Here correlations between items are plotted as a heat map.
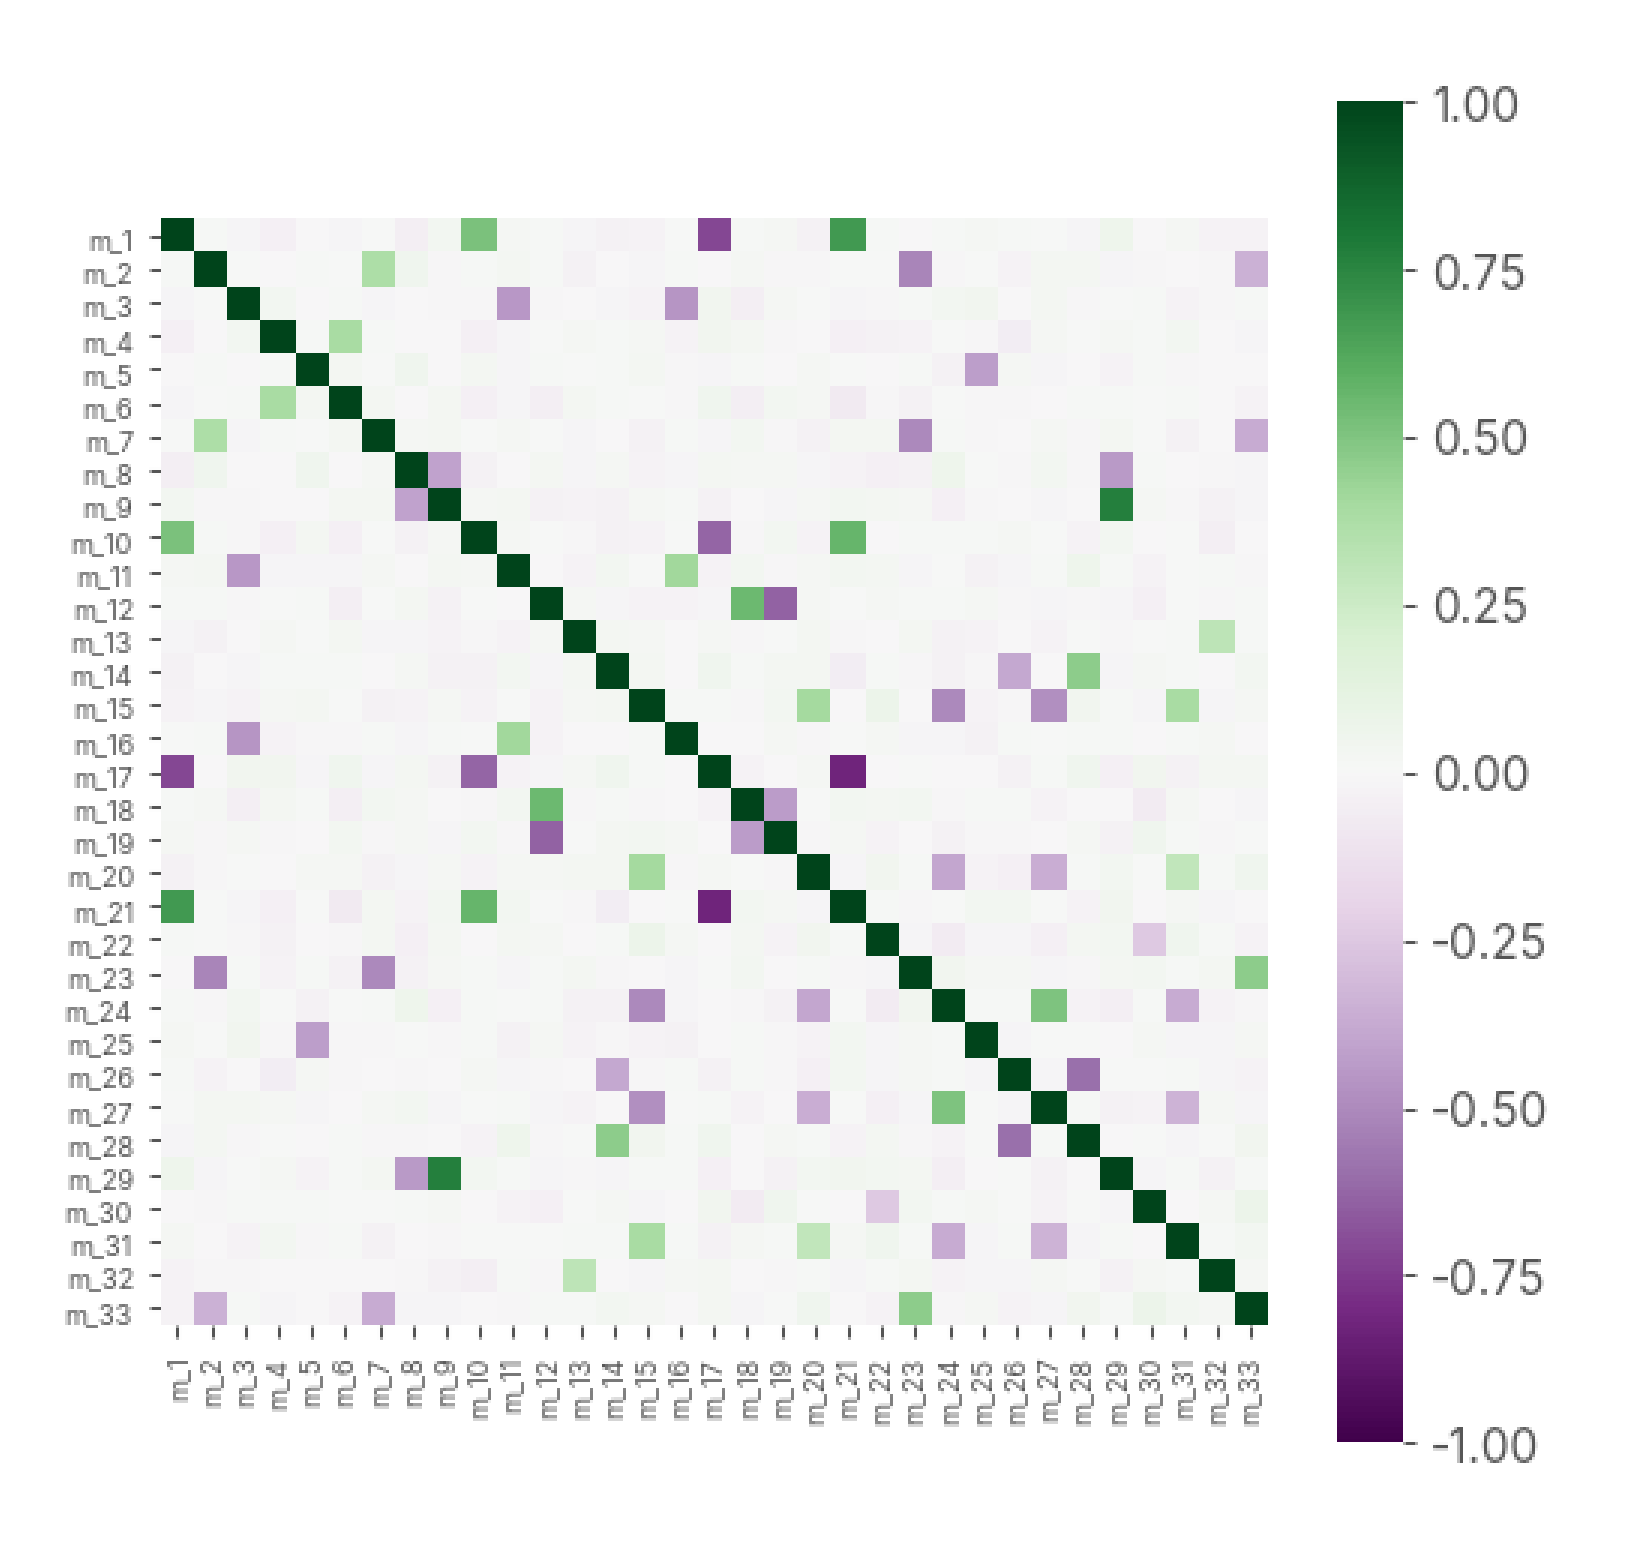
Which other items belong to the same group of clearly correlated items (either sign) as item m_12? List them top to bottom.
m_18, m_19
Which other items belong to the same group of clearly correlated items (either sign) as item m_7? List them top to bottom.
m_2, m_23, m_33
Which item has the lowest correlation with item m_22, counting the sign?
m_30
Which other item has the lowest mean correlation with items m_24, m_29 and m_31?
m_8
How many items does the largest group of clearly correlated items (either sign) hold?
5
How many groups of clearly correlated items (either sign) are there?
11
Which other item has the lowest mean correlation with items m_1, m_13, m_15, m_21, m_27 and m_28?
m_17
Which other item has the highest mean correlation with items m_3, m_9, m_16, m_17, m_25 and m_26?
m_29
